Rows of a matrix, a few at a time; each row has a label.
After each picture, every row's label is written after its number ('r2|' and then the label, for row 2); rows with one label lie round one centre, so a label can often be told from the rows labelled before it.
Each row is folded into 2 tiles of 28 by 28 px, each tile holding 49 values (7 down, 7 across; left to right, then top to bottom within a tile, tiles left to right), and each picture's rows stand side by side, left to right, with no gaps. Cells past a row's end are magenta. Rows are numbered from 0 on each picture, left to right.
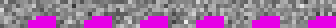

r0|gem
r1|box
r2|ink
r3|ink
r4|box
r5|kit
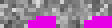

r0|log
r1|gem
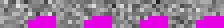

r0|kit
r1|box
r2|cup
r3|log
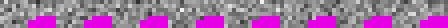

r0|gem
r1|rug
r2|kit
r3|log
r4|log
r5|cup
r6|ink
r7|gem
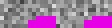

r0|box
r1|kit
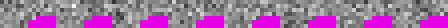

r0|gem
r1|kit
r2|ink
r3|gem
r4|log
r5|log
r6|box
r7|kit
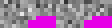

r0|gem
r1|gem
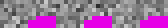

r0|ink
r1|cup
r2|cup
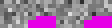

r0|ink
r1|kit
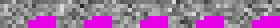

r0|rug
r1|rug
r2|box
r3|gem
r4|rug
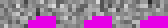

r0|kit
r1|cup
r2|gem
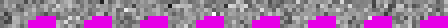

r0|ink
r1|rug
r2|log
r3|cup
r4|cup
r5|ink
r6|gem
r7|cup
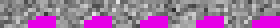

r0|ink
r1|gem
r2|gem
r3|ink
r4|kit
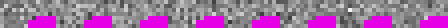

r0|log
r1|box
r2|gem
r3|cup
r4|kit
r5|ink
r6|log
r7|gem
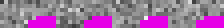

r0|gem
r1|log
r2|gem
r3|kit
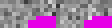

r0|kit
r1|cup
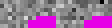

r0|cup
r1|rug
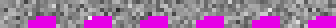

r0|kit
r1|cup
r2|kit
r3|gem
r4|gem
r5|ink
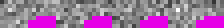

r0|ink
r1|box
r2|cup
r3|cup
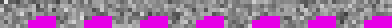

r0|gem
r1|ink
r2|kit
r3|ink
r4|log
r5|rug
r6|ink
